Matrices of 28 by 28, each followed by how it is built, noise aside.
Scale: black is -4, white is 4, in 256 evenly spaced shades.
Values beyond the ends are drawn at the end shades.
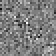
block diagonal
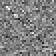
diagonal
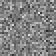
repeating rows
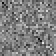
diagonal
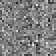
repeating rows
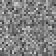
repeating columns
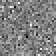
block diagonal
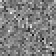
banded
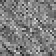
Toeplitz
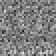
repeating columns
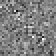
banded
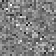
banded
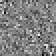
block diagonal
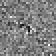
banded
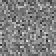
repeating columns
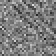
Toeplitz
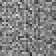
repeating rows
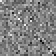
diagonal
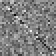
diagonal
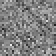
Toeplitz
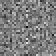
repeating rows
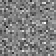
repeating rows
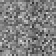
repeating rows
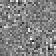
block diagonal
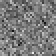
Toeplitz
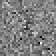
banded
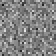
repeating columns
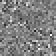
block diagonal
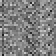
repeating rows
